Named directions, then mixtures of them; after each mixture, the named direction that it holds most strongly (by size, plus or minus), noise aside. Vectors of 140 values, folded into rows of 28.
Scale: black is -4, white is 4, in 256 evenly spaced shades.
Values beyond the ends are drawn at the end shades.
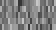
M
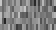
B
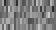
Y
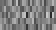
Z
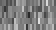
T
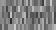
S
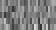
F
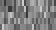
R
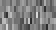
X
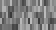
X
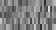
F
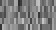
M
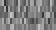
Y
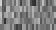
B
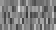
S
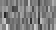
F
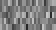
Z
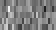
X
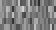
B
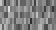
Y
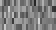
B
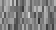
T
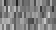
Y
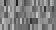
Y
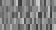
M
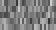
F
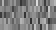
F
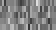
M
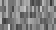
B
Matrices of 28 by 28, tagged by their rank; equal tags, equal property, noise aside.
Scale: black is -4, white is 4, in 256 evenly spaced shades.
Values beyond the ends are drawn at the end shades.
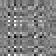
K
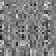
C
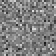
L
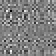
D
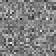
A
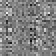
C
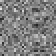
C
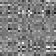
D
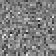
L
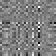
K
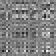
K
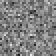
L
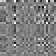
K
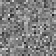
L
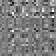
D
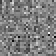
L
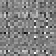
D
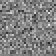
L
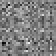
C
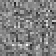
A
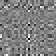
D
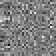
C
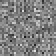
A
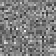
L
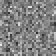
A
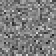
L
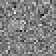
L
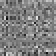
D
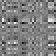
K
